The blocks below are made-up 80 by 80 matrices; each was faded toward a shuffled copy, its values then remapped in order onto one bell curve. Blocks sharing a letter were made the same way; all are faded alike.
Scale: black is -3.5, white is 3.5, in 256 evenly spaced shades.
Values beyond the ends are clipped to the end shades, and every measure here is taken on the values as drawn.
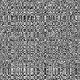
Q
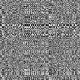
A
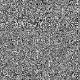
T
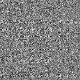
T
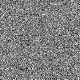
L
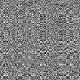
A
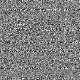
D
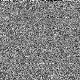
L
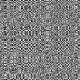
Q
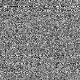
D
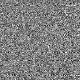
D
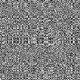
A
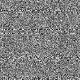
D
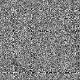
T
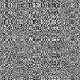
A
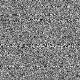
L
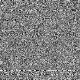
D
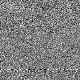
L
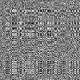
Q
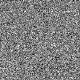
L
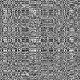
Q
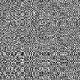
A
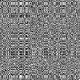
Q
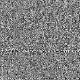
T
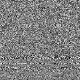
D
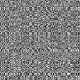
A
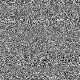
L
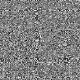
T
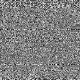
D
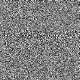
D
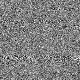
L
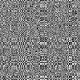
Q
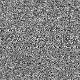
L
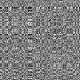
Q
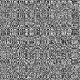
A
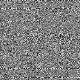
T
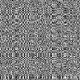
Q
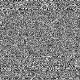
D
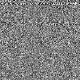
T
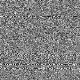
D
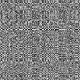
A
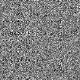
T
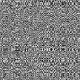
A
